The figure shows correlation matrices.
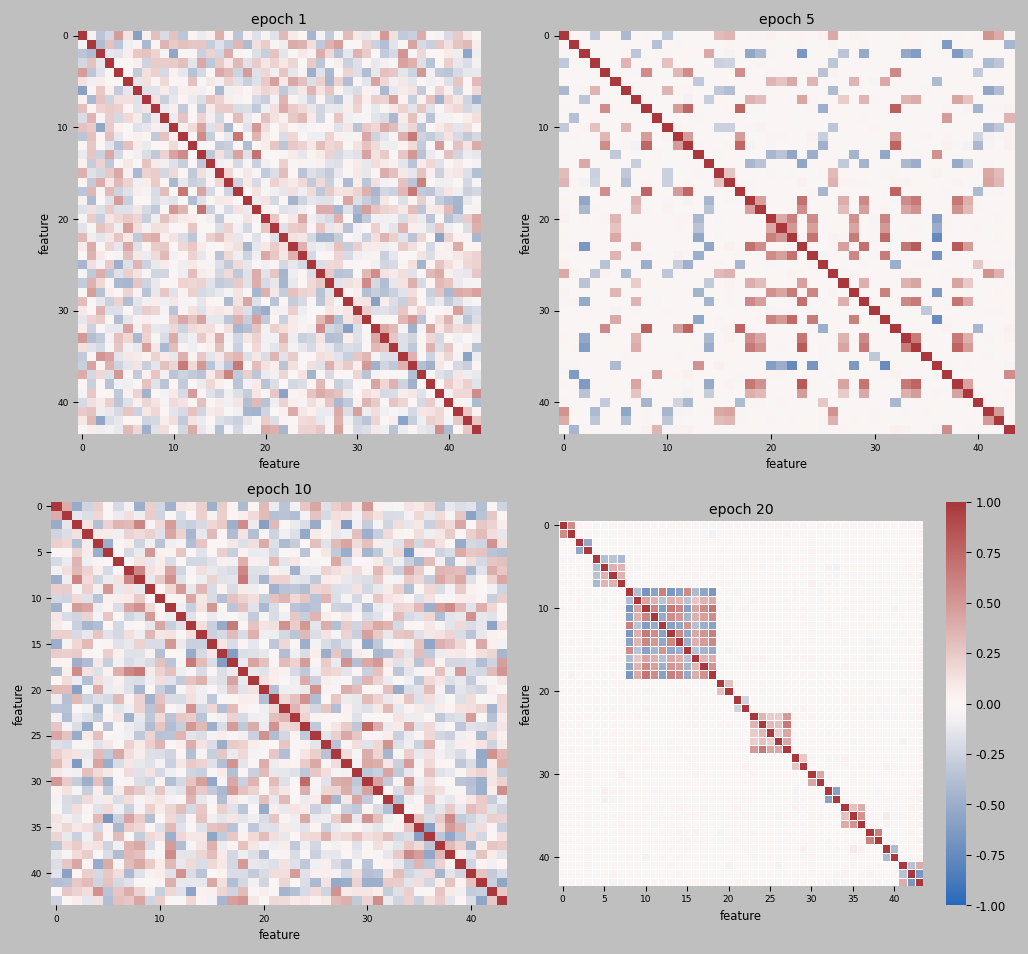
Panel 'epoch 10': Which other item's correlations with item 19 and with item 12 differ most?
40
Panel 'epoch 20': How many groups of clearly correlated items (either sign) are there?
14
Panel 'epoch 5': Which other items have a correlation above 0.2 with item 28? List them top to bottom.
5, 20, 21, 22, 24, 31
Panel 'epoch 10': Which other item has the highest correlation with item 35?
38
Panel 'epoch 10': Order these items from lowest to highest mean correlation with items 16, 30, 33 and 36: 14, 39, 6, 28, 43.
39, 43, 28, 6, 14
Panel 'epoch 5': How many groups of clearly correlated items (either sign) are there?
6
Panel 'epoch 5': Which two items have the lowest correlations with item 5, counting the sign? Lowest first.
36, 13
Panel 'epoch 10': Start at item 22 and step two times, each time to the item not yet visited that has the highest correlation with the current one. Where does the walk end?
17
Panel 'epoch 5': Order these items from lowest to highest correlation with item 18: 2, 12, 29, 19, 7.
2, 12, 7, 19, 29
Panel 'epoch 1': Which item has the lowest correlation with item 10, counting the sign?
2
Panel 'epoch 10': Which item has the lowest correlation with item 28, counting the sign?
2
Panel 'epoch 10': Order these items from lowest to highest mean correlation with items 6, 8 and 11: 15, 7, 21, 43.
21, 15, 43, 7
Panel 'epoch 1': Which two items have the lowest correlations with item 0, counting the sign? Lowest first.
6, 25
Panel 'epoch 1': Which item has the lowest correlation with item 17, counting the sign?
32
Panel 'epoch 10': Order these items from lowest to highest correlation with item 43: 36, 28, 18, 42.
36, 42, 28, 18
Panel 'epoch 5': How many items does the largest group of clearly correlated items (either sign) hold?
12
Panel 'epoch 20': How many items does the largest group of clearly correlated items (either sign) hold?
11
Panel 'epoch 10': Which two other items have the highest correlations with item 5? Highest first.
9, 39
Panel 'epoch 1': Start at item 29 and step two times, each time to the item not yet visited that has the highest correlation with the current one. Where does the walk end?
4
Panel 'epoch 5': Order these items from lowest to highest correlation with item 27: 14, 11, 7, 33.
14, 11, 7, 33
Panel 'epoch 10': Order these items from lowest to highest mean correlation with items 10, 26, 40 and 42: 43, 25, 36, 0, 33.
0, 25, 33, 43, 36
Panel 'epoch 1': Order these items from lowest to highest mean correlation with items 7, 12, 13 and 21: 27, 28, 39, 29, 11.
29, 28, 27, 39, 11
